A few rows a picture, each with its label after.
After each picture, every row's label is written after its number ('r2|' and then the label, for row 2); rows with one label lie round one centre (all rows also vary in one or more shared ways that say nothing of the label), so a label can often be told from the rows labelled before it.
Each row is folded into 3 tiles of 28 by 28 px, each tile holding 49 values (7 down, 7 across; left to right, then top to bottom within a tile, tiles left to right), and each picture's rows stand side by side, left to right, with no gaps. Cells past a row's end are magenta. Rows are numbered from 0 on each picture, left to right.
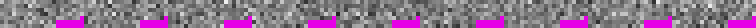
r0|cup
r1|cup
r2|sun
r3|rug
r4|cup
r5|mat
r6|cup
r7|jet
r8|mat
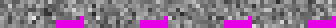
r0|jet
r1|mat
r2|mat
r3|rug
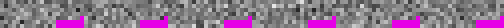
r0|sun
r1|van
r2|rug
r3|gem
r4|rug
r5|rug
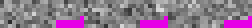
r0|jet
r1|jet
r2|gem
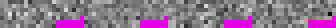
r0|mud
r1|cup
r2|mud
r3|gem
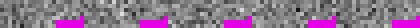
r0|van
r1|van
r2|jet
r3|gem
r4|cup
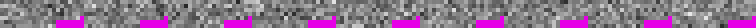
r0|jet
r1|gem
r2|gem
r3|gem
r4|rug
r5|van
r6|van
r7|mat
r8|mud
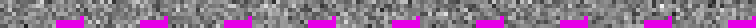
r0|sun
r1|gem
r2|van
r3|mud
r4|rug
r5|mud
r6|cup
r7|jet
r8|cup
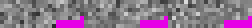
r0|gem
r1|van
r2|cup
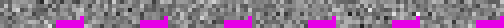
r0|cup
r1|gem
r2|van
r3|cup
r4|mat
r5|van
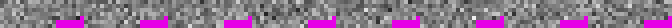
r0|rug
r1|mat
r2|cup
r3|cup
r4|sun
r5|rug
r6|gem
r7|jet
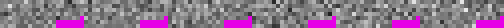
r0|gem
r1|van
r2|van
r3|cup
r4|mud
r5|sun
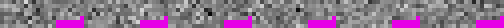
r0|cup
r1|mat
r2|cup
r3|gem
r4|jet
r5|van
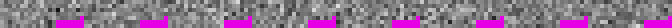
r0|mud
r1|mud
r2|rug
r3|cup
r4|gem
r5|van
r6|mat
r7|sun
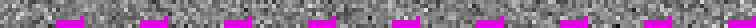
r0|mud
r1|gem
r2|sun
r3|mat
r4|mat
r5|mud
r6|cup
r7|jet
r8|sun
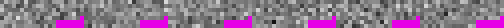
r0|mud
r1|van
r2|mud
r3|sun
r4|jet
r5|cup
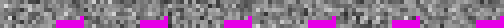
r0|gem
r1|cup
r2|cup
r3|sun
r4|mat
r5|van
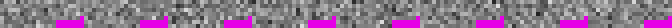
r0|jet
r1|mat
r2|rug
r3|jet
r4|mud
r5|sun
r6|cup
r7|van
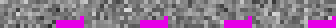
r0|mud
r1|mud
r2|mud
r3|rug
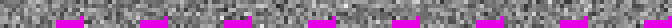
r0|sun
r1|rug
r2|mud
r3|jet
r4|gem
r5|rug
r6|cup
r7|sun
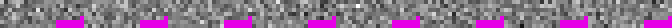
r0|van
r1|sun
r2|sun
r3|gem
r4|gem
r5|cup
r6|mud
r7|sun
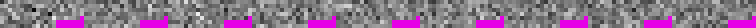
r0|jet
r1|sun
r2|cup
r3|jet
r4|sun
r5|gem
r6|van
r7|van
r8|mat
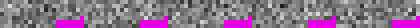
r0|gem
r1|mat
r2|cup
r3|van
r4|cup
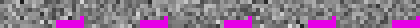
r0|rug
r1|jet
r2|gem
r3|jet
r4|mat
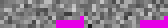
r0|jet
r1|van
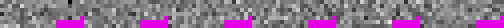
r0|gem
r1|cup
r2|cup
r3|mud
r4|gem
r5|mud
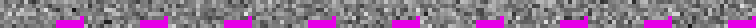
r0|mud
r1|sun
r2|cup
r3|cup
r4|cup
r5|jet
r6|van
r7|sun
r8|sun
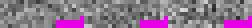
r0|mud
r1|rug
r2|rug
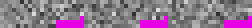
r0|mat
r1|cup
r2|van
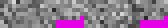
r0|mud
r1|mud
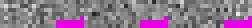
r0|cup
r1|mat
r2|mud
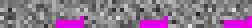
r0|mat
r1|mud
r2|rug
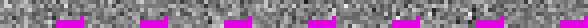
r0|gem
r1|gem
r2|sun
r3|sun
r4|gem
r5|mud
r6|cup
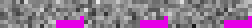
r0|gem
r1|mat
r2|mud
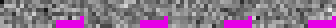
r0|jet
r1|jet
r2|rug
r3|mat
